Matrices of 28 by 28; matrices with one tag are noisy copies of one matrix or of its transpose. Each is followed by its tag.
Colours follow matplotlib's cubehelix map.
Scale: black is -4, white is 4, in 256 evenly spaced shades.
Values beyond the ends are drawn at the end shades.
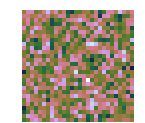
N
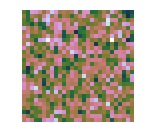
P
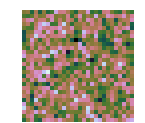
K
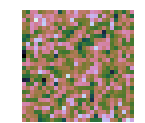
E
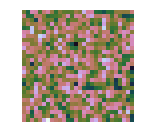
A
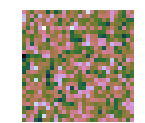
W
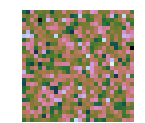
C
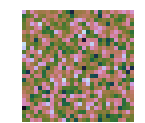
N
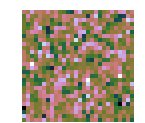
N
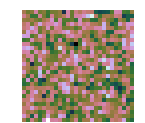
A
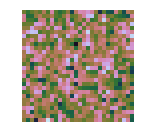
A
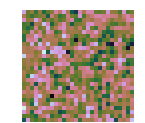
K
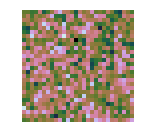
K
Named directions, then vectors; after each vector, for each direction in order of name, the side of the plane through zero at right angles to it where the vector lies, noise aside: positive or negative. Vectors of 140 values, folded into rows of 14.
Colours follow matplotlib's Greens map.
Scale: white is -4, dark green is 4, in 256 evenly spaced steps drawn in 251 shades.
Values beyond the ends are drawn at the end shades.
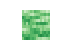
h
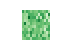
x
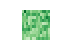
negative, negative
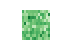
positive, positive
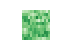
positive, negative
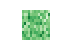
positive, positive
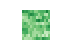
negative, positive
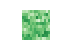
positive, negative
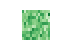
positive, positive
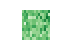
negative, negative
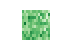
positive, positive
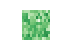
positive, negative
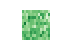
positive, positive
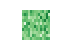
negative, negative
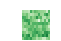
positive, negative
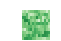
positive, negative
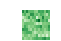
negative, positive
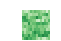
positive, negative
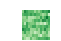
negative, negative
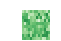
positive, negative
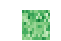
negative, positive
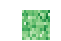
negative, negative
